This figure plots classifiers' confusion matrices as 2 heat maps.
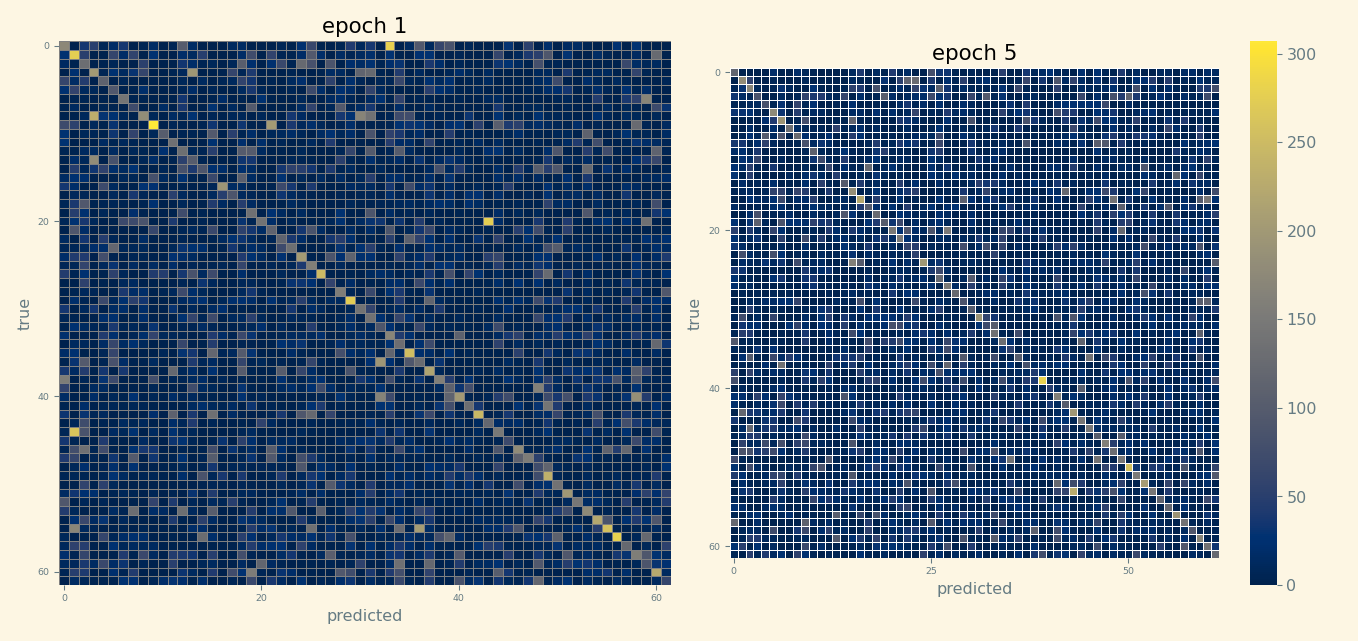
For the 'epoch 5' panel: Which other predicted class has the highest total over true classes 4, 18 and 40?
44
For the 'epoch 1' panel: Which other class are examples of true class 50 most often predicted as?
27
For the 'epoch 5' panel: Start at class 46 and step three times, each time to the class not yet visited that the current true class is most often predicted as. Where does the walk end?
27
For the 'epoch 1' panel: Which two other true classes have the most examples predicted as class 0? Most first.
38, 52
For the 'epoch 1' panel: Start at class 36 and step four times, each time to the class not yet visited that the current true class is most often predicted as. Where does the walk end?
60
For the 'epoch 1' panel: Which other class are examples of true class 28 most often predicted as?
61
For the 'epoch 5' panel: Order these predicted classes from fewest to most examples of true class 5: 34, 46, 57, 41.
57, 46, 34, 41
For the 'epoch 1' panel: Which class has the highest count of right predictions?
9
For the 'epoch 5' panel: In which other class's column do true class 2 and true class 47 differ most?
26
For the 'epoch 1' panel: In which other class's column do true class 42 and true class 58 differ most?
25
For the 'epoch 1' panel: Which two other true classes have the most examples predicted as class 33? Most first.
0, 35
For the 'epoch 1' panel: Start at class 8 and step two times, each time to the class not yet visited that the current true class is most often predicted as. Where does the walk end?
13
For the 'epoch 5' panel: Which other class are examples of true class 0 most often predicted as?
25
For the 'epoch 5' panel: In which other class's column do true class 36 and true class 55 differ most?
45
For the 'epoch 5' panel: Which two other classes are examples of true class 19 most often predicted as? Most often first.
3, 6
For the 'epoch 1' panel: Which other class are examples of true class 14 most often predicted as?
53
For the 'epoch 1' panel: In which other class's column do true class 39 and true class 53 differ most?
48
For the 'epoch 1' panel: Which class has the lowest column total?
10
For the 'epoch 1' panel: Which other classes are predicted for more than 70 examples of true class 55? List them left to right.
1, 25, 34, 36, 46
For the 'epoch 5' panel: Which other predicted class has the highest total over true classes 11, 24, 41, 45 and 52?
15
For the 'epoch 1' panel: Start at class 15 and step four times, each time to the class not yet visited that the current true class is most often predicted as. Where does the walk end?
29
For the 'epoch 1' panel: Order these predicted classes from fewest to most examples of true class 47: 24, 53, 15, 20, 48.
20, 53, 48, 24, 15
